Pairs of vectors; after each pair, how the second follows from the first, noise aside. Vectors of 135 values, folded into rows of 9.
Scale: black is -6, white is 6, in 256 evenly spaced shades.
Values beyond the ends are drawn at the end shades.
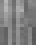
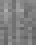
shrunk.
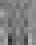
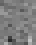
partly zeroed.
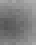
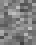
shuffled.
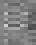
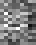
scaled up.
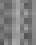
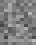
shuffled.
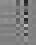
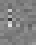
reversed, negated, partly zeroed.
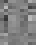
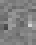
reversed, negated, partly zeroed.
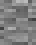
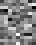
wrapped around, negated, scaled up.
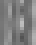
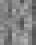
negated.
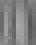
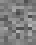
sign-scrambled.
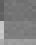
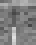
wrapped around.
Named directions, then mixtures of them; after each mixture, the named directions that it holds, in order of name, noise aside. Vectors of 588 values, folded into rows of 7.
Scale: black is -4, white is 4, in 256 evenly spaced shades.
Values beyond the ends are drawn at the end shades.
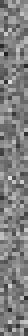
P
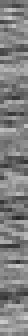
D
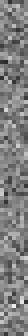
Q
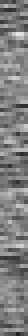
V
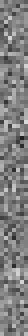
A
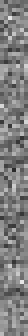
A, D.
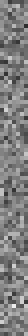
Q.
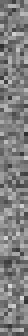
P, Q, V.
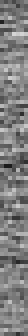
A, D, V.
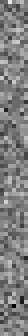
Q.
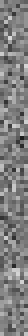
A.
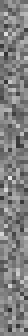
A, P.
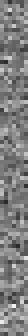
D, Q.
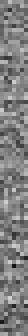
A, D, Q.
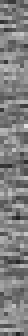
D, Q, V.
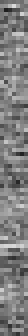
D, P, V.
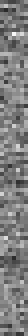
A, Q, V.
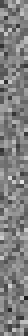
P.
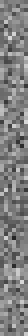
A.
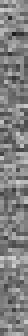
A, V.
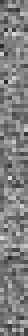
P, V.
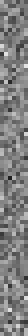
P.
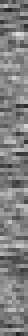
V.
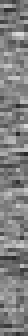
V.
